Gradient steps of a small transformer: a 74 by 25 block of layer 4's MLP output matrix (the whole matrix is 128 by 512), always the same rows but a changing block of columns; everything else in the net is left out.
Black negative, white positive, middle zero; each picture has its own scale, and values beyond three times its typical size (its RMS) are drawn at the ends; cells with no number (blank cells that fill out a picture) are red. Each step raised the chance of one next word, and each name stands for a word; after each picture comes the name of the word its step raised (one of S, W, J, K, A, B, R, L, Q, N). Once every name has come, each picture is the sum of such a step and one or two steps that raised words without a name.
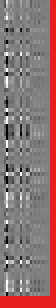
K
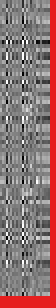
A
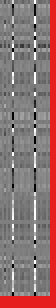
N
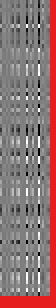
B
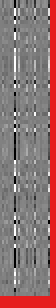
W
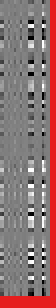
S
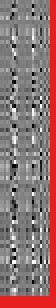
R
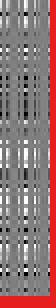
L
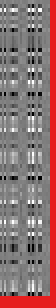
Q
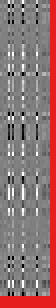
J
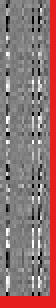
W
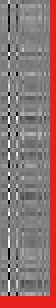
J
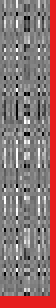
L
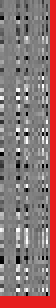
R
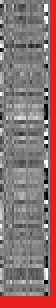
N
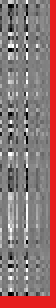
N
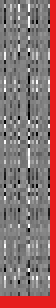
L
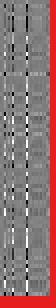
J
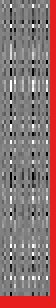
S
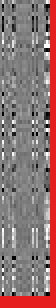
N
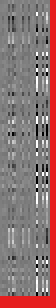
K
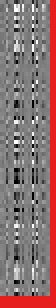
A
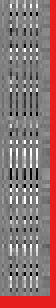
L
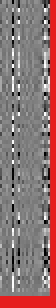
W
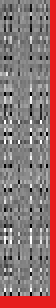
A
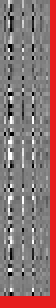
L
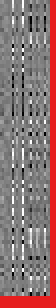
L
